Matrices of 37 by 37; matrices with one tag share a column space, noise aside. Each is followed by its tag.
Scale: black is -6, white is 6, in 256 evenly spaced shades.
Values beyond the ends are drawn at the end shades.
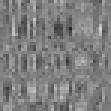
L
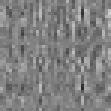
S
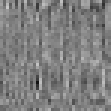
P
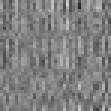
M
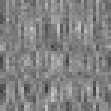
L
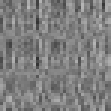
M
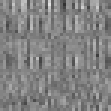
M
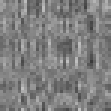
M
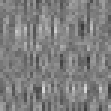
L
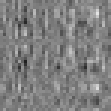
S
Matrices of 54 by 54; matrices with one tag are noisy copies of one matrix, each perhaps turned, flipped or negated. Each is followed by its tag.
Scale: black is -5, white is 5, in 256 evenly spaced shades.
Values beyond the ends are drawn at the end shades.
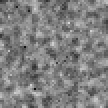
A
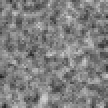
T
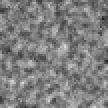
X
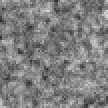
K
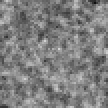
K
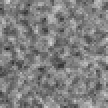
X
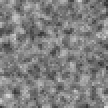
A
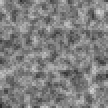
A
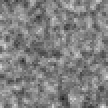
T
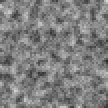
A
